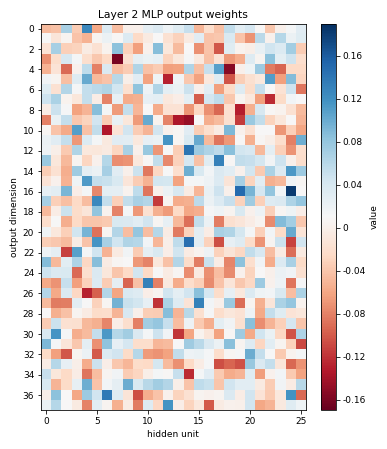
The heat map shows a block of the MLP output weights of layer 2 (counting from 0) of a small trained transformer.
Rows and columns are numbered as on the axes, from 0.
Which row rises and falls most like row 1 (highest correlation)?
8
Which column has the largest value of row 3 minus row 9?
14
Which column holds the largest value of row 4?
17
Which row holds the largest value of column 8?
35
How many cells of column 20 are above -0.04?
34
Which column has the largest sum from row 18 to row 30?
23
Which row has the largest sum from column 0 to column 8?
30
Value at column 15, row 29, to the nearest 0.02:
-0.04
